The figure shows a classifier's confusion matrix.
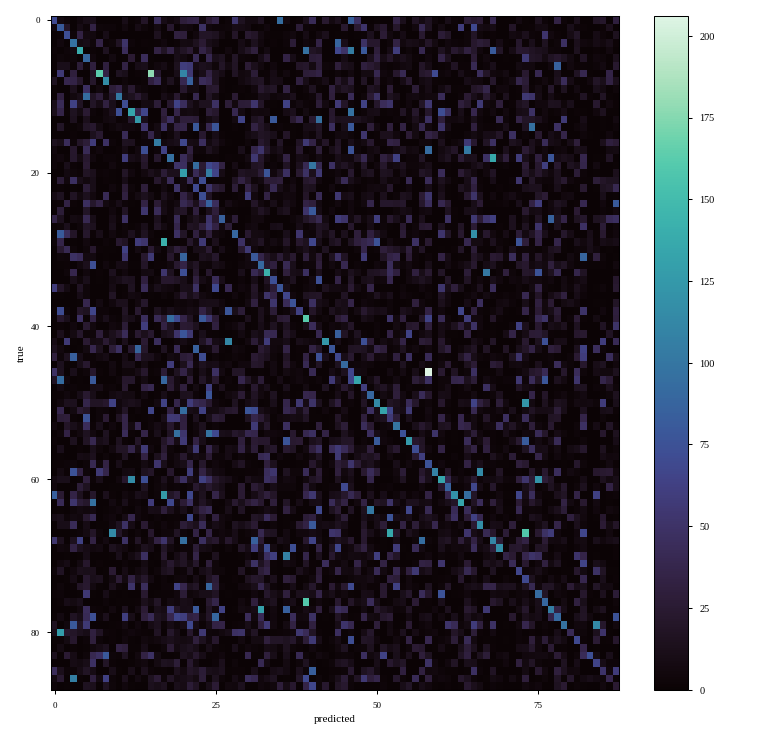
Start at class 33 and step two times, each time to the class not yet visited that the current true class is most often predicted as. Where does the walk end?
73
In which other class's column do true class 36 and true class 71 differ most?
82
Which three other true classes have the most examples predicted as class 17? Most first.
29, 62, 47
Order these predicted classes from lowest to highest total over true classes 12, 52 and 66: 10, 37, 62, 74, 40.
62, 37, 74, 40, 10
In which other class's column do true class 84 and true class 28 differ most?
65
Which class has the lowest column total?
83
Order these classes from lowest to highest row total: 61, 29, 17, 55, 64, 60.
61, 64, 17, 55, 29, 60
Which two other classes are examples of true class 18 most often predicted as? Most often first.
68, 77
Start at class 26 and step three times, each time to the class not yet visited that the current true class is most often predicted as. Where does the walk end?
6
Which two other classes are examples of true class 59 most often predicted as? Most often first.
66, 3
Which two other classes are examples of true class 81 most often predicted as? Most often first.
46, 40
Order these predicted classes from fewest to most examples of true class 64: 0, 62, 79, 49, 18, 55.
0, 18, 79, 62, 55, 49
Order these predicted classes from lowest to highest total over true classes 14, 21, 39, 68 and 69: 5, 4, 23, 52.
5, 52, 4, 23
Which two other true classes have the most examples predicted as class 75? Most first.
60, 33
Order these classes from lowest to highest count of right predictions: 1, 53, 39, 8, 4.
1, 53, 8, 4, 39
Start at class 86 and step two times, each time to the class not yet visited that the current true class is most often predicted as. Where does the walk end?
44
